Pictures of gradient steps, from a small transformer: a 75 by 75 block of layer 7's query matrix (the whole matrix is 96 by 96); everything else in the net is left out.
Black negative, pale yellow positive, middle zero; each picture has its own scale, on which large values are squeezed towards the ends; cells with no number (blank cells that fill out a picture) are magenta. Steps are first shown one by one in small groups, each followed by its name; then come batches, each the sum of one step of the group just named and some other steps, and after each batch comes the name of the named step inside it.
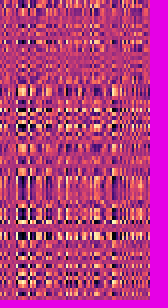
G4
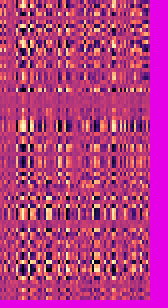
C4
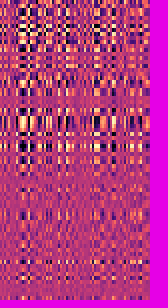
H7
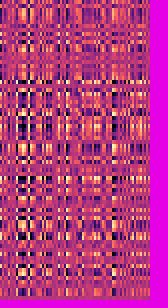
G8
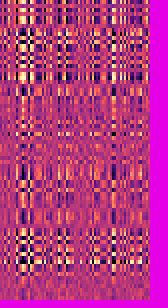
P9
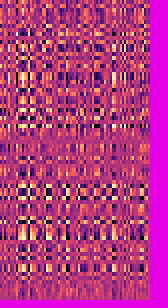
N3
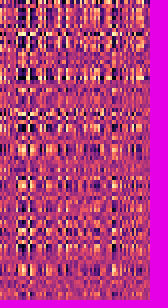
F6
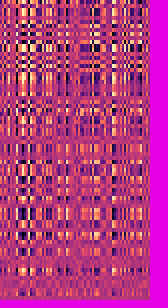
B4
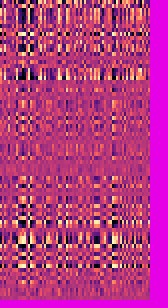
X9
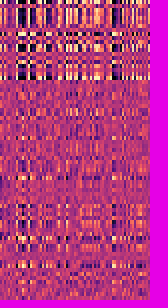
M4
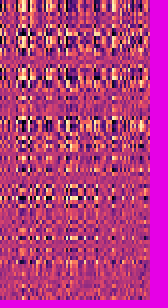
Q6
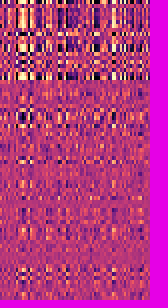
N3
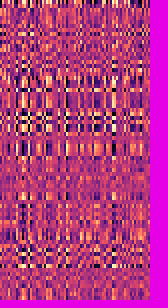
X9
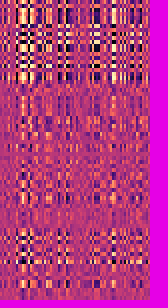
P9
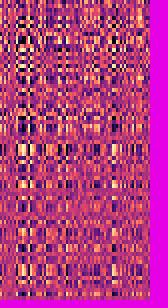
F6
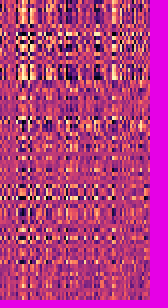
Q6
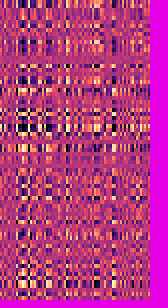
G4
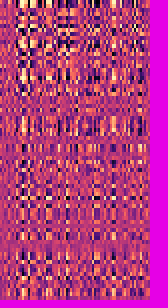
C4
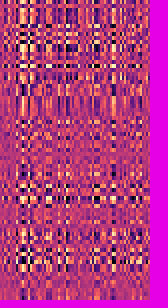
P9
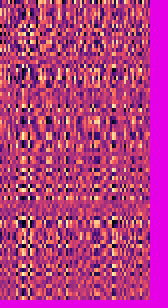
X9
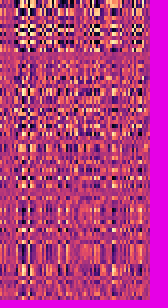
F6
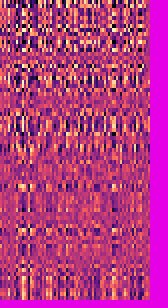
F6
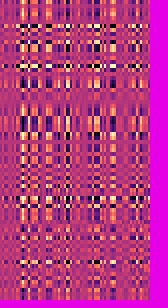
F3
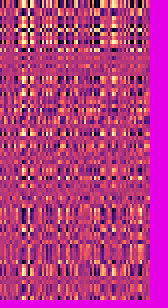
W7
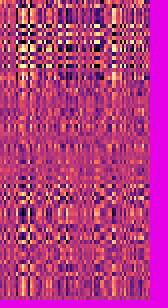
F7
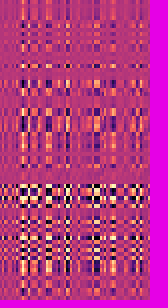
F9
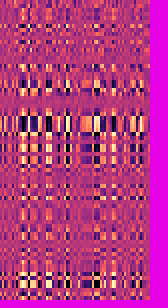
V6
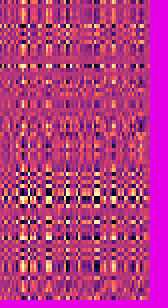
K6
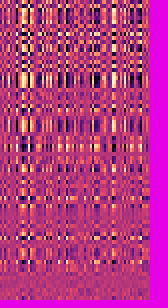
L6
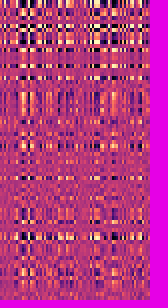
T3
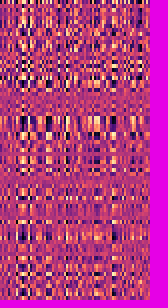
L6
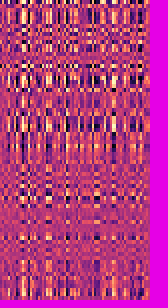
K6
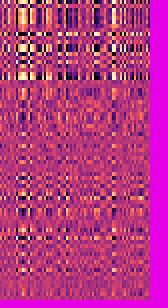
F7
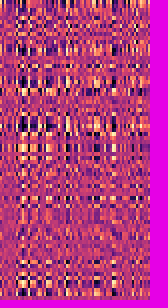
F3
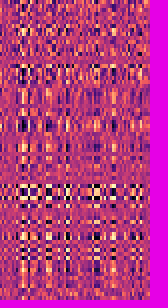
F9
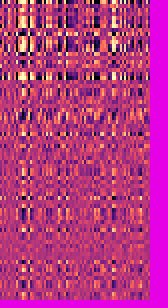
W7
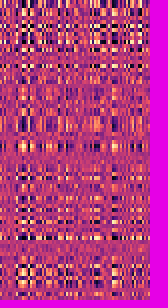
T3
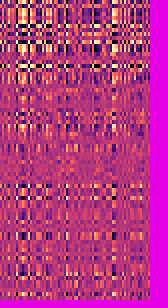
F7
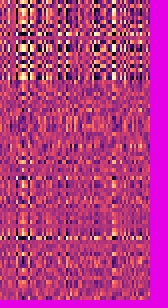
L6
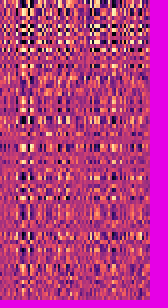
T3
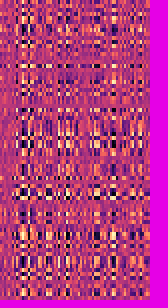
F7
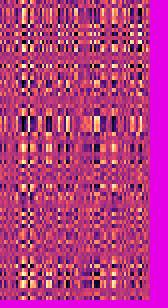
V6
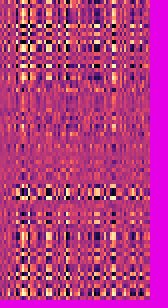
F7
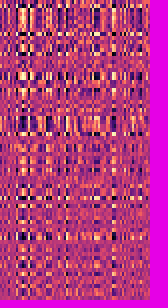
L6
